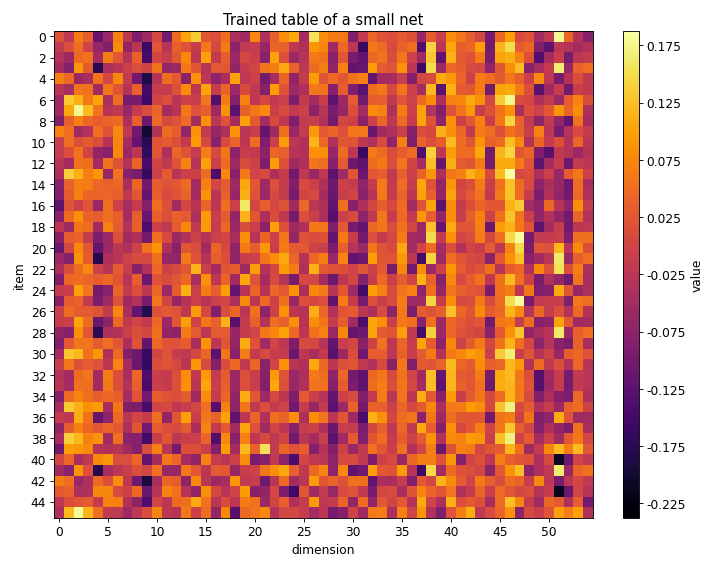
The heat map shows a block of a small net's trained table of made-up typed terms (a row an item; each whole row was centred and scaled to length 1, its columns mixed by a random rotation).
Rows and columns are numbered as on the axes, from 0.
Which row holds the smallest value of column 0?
16
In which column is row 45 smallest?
18
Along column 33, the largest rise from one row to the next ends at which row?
5
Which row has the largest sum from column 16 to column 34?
0
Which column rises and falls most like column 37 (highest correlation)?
4
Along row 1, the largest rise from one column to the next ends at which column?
38
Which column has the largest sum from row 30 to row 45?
46
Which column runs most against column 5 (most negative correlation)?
52
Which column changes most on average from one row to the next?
51
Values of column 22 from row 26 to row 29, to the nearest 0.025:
0 0.05 0.075 0
